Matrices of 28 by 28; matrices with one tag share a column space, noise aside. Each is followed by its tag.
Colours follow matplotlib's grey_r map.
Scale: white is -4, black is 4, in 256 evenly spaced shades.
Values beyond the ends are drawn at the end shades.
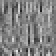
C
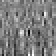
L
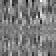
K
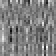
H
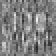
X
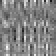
H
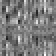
K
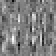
X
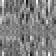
K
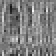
C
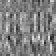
X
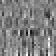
L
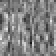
X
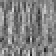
C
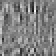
C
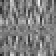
K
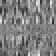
K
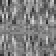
K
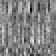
C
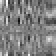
K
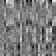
H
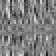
K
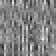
H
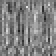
C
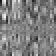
K
